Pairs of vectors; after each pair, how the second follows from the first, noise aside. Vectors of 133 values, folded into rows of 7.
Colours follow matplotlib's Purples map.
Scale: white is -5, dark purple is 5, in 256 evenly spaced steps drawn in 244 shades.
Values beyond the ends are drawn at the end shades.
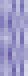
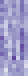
wrapped around, negated.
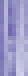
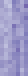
reversed, shrunk.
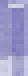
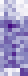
reversed, scaled up.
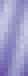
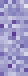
shuffled.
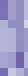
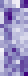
reversed, scaled up.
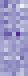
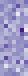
shuffled.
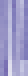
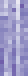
reversed.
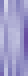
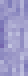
reversed, shrunk.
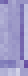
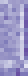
negated.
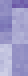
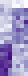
negated, scaled up.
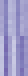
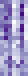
reversed, scaled up.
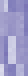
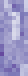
reversed.
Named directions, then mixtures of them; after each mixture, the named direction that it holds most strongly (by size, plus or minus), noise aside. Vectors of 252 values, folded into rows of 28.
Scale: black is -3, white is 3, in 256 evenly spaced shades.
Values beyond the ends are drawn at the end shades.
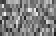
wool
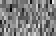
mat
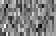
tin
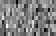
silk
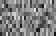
wool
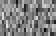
silk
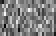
tin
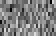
mat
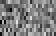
mat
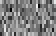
mat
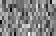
mat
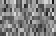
tin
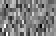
tin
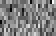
mat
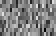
mat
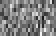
mat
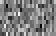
tin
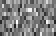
wool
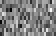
mat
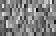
wool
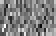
tin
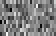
mat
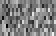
silk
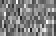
tin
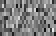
wool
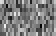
tin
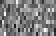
silk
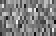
wool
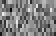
wool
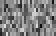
tin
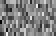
mat
